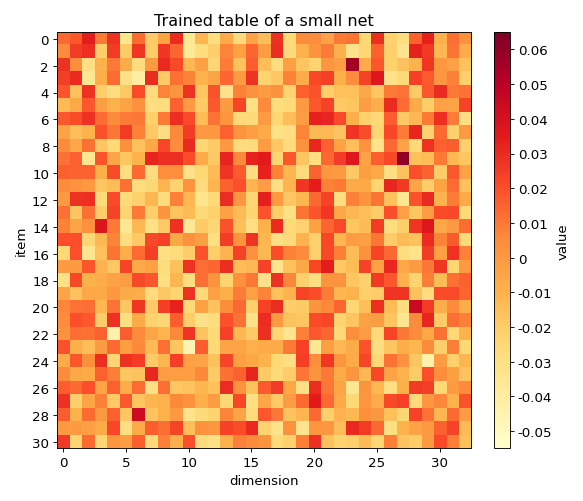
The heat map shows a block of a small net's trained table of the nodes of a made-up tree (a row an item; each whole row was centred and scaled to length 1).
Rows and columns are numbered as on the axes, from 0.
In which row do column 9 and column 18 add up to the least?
13
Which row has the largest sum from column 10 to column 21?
17
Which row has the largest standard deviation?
9
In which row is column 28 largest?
20
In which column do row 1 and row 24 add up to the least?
18
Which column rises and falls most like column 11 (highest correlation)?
7
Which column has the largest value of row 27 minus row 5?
0
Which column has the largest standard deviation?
10
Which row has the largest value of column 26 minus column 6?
11
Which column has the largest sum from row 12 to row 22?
21
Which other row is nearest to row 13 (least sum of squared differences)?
30
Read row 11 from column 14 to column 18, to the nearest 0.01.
0.02 -0.01 0 -0.03 -0.01
